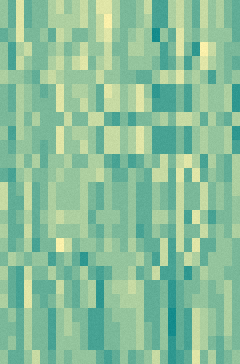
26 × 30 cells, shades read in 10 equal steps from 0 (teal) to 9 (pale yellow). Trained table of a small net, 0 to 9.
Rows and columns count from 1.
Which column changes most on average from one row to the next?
24
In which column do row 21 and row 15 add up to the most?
4
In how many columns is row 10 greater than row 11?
4
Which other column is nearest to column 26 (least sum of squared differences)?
11
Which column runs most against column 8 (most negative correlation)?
30
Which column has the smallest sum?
22
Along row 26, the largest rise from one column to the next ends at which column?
25
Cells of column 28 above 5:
2
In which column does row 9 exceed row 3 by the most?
20
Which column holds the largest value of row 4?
26
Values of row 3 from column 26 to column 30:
6 5 5 5 3
